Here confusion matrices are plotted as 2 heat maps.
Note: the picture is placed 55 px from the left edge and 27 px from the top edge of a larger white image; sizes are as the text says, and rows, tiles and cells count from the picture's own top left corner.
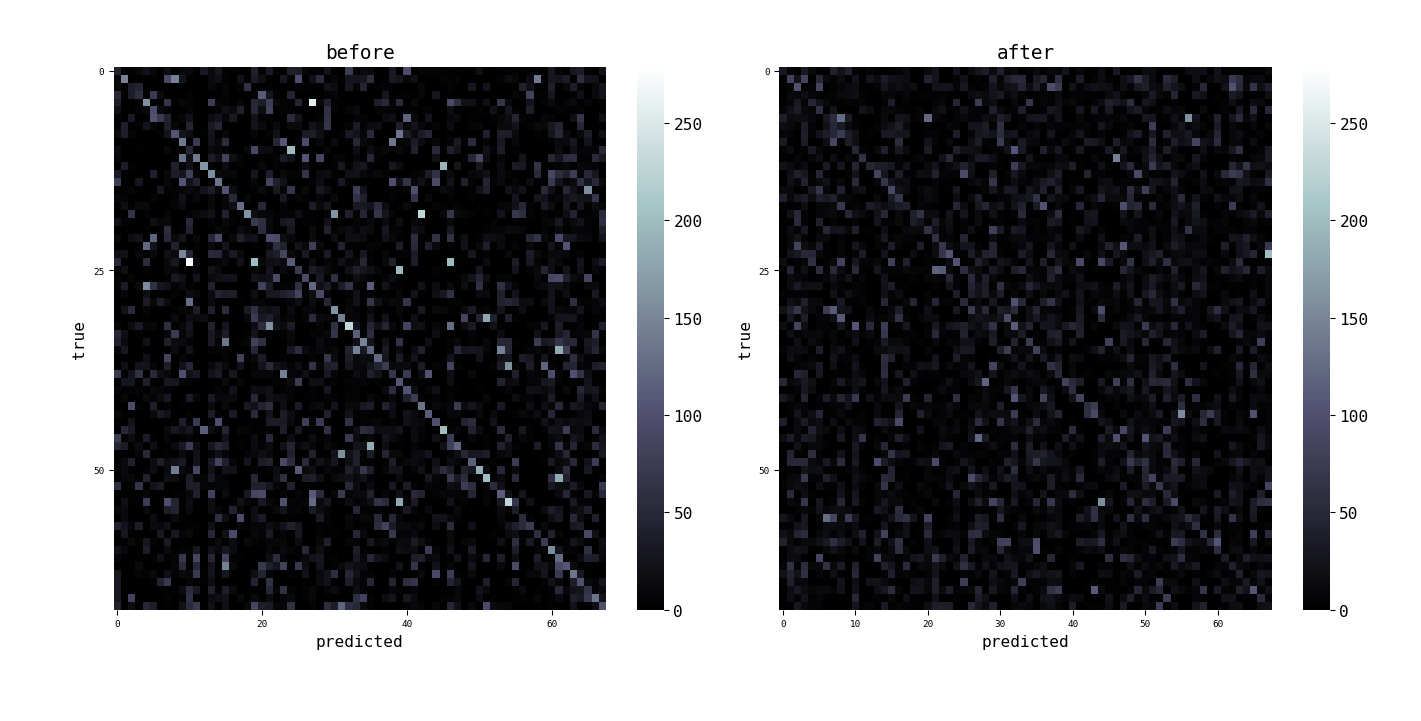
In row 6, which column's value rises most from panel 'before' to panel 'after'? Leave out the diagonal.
56
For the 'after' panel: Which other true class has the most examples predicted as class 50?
46
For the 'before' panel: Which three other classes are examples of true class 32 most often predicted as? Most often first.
21, 46, 40
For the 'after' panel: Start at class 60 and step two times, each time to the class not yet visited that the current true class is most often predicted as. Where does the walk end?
31
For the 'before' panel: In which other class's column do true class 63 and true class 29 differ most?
10
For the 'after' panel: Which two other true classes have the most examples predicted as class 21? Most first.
25, 49
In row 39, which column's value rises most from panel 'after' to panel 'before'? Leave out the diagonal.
25
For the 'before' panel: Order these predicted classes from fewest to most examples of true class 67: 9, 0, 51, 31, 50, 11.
50, 9, 0, 11, 51, 31
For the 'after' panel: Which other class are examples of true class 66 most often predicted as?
53
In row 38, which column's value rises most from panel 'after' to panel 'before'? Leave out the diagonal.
23
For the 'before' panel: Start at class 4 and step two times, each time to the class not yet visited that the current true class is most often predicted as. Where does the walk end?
35
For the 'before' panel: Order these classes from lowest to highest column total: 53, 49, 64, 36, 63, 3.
3, 36, 49, 64, 53, 63
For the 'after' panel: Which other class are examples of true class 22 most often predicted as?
47
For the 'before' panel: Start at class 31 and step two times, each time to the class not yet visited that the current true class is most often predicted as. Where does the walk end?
61
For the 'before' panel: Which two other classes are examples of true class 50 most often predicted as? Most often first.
8, 25
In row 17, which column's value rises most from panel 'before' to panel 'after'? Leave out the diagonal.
47
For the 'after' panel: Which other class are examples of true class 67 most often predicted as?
52
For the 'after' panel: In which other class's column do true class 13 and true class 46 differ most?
27
